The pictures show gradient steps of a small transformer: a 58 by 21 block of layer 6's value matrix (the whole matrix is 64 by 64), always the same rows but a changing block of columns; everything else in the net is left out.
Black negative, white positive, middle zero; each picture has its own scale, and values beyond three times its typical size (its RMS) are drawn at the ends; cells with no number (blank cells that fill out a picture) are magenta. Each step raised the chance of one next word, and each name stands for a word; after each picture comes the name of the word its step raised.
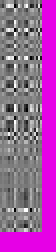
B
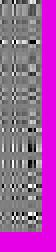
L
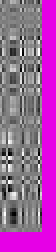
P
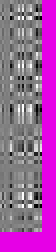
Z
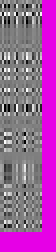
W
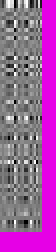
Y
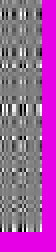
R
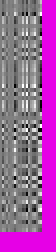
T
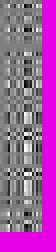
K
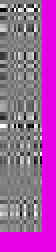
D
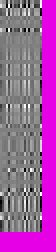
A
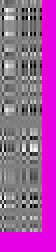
Z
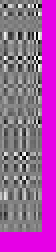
P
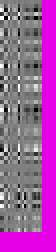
Z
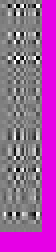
P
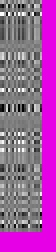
W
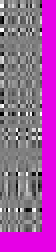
K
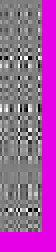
B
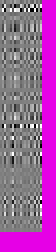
D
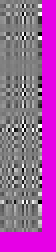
T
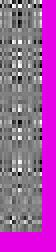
L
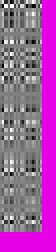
L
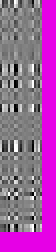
A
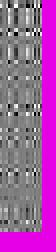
K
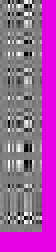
L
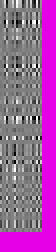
Y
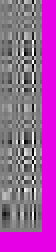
P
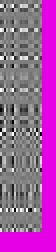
B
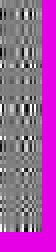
R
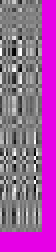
P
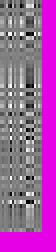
T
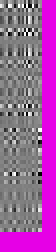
K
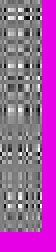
Z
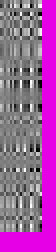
A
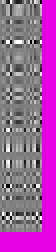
L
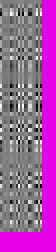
T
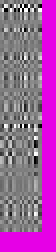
D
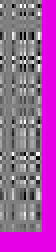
P
